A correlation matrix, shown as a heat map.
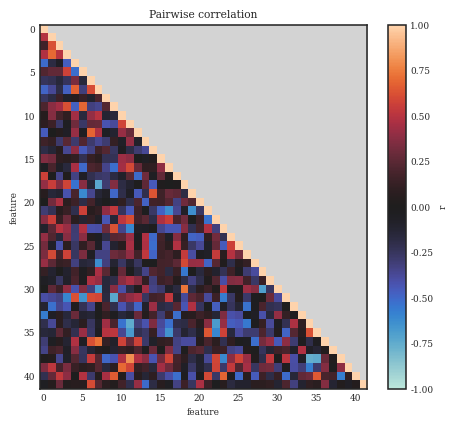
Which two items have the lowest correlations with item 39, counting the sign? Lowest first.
34, 32
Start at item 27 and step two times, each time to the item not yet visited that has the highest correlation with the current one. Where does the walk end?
30
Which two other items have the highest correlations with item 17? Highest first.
0, 25
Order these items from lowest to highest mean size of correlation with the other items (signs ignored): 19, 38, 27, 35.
27, 19, 35, 38
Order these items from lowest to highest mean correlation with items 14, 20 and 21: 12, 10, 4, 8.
10, 12, 4, 8
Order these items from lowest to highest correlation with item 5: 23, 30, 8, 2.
8, 2, 30, 23
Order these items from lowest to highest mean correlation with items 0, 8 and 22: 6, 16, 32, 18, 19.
32, 6, 19, 16, 18
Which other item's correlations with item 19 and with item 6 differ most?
12
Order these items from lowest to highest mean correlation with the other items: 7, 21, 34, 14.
34, 14, 21, 7
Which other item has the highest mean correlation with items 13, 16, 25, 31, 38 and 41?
11
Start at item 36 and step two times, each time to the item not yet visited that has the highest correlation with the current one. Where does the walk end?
4
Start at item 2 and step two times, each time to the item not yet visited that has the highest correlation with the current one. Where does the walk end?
3
